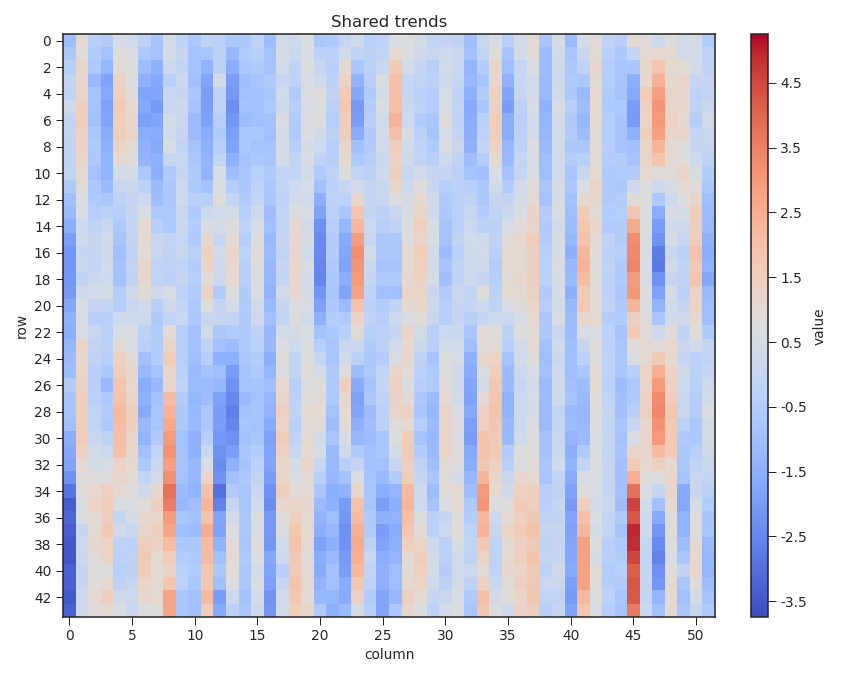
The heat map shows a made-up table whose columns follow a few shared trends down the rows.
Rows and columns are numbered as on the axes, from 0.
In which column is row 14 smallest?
20
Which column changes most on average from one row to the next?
47
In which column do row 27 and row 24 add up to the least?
13
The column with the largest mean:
45
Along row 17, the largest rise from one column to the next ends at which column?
23
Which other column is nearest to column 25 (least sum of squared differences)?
21
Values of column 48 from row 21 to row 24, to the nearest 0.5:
0.5 1 1 1
